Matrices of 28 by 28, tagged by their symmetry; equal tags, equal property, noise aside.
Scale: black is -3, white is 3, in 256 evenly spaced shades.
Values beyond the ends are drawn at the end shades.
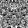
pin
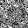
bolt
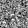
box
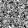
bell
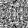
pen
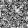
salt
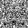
pin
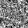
box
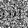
pen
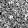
salt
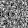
pen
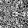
pen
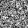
bolt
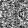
pen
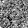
salt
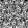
pin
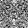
pin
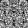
pin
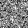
bell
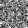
pen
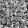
box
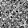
bolt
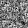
bolt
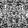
pin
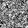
bolt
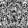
pin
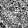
salt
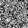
salt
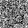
bolt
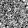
bolt
